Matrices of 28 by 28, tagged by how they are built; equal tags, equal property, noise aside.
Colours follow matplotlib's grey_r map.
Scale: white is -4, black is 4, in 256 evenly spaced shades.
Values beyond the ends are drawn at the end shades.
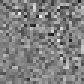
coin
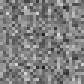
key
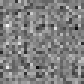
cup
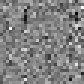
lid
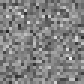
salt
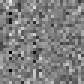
lid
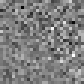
coin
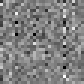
lid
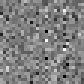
lid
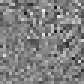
coin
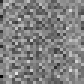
key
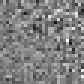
coin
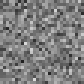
salt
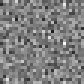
key
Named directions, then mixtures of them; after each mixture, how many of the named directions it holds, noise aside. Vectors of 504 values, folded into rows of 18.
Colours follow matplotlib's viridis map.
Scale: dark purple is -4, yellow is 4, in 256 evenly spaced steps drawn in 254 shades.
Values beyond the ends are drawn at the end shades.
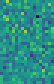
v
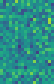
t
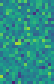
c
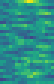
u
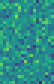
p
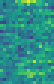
two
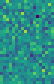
one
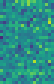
two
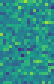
four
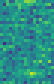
four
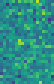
four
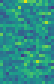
three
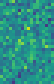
four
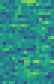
two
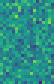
two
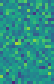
one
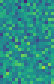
three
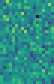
one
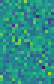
two
